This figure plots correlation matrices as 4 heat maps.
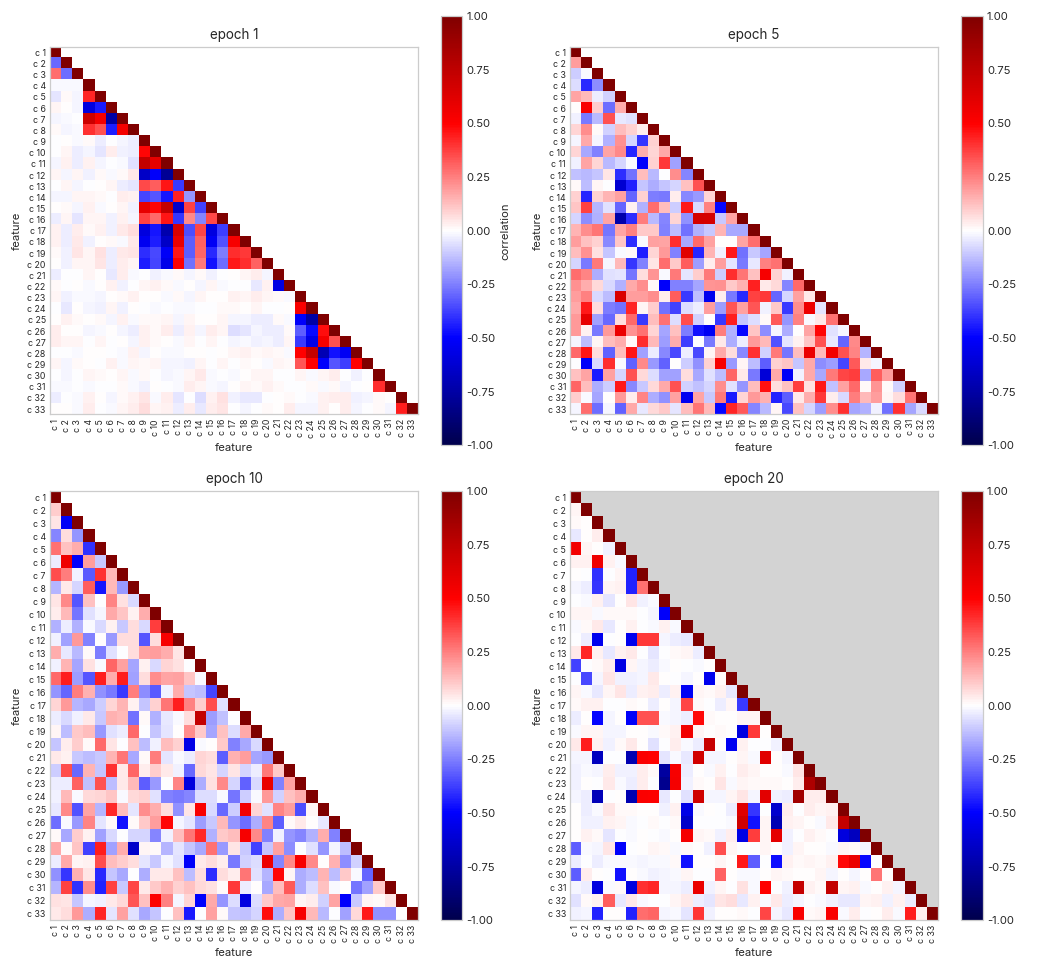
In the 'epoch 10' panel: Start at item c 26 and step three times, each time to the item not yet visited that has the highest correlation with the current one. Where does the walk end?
c 17
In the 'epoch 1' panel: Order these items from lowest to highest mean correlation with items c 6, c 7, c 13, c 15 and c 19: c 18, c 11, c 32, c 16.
c 18, c 32, c 16, c 11
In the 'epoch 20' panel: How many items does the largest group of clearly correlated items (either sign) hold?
10
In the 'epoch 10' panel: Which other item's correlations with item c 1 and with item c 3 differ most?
c 2
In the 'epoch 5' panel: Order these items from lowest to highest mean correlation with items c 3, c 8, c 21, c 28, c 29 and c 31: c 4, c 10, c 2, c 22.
c 4, c 10, c 2, c 22
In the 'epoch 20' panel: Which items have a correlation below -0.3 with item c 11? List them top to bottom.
c 16, c 25, c 26, c 29
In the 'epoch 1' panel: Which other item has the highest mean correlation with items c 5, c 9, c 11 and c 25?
c 15
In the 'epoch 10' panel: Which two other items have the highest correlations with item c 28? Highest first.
c 5, c 15
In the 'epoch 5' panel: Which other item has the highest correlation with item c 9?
c 11
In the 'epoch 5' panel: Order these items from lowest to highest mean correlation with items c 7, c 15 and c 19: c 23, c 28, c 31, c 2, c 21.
c 23, c 31, c 28, c 2, c 21
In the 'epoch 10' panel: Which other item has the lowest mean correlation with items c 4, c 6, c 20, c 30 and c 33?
c 13
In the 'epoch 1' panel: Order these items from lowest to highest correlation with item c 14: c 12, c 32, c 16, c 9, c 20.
c 9, c 16, c 32, c 20, c 12
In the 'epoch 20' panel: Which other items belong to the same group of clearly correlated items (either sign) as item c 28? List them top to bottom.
c 1, c 5, c 14, c 30
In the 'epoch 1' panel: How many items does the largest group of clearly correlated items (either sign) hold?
12
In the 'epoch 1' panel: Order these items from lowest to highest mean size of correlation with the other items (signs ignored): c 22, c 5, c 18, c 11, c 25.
c 22, c 5, c 25, c 18, c 11
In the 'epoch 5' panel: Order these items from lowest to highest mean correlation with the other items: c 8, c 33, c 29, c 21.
c 29, c 33, c 8, c 21
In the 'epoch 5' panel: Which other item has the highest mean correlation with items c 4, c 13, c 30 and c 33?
c 16
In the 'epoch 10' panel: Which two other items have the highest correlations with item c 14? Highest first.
c 18, c 25
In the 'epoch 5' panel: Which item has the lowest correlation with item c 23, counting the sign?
c 13
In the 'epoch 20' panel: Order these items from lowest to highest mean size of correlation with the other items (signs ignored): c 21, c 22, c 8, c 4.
c 4, c 22, c 8, c 21
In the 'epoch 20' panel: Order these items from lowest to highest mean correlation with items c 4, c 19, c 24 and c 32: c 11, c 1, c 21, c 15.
c 1, c 15, c 11, c 21
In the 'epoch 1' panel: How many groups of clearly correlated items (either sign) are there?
7
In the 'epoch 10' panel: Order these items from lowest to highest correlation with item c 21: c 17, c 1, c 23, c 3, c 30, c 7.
c 23, c 3, c 1, c 17, c 7, c 30
